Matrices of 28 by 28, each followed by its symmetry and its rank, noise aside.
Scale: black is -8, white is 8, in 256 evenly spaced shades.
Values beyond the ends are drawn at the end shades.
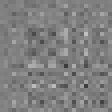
symmetric, rank two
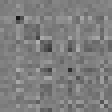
symmetric, rank three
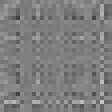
symmetric, rank two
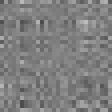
no symmetry, rank two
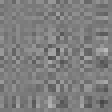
symmetric, rank two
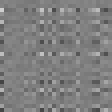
no symmetry, rank one
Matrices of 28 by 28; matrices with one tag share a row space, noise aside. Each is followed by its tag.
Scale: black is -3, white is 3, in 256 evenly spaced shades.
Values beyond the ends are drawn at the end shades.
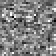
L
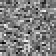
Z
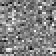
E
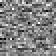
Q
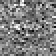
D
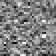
Z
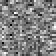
L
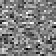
L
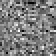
D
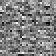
Q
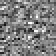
Z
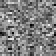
E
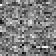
Q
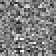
D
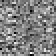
E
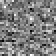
E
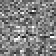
D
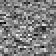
Z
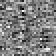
Q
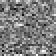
D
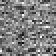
Q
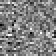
E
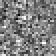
Z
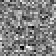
D
